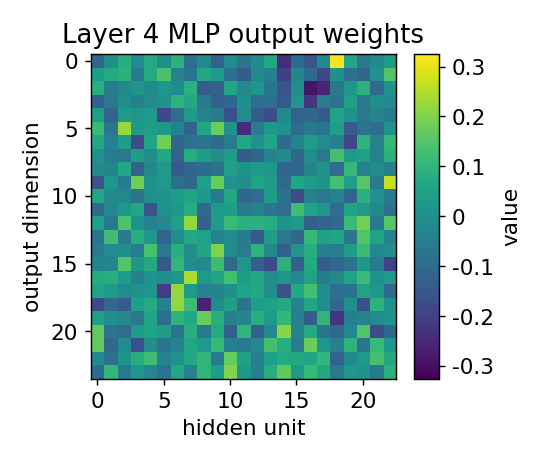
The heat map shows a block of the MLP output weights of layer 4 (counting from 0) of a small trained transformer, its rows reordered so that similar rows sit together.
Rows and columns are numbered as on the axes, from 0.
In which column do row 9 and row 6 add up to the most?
22
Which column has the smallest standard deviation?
4
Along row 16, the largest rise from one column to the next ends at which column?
7
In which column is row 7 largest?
18
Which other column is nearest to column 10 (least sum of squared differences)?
13
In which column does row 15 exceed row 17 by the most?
14
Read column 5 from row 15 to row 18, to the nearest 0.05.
-0.15 0 -0.2 -0.05
